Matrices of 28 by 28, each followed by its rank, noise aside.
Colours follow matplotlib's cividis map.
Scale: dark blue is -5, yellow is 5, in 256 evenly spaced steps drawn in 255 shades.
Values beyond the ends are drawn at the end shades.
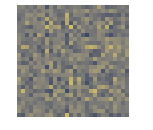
six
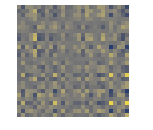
two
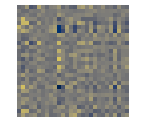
three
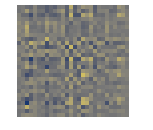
three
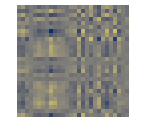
two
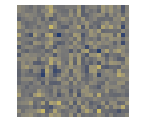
four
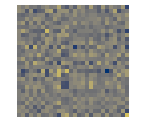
four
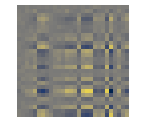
one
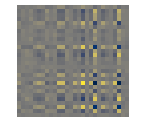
one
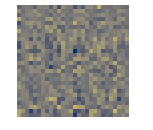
four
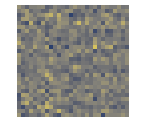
six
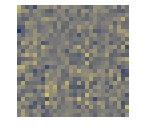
six
